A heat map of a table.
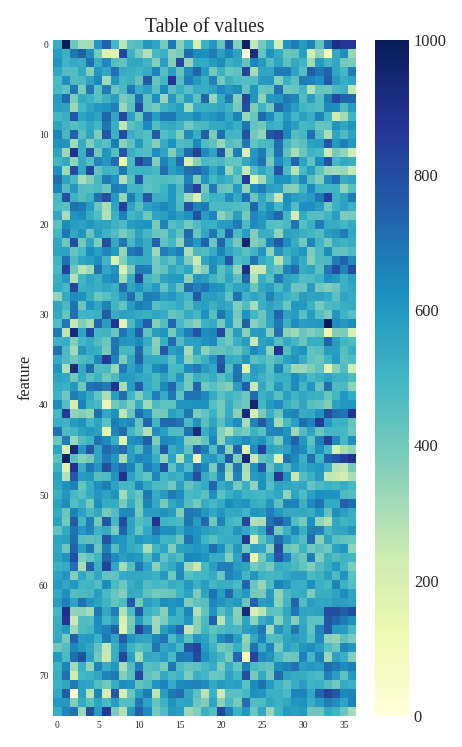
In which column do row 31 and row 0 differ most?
27
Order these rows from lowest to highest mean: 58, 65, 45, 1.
1, 58, 65, 45
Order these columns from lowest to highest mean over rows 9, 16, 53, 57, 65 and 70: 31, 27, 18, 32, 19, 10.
32, 19, 18, 31, 10, 27
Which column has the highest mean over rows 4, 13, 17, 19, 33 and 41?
33
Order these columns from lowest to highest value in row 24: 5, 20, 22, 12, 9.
12, 22, 9, 20, 5
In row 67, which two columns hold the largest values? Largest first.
17, 16
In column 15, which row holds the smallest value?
46
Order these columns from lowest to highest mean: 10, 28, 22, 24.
24, 22, 28, 10
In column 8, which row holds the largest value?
48
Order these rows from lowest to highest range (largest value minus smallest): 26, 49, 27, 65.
49, 27, 26, 65
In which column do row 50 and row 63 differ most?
23
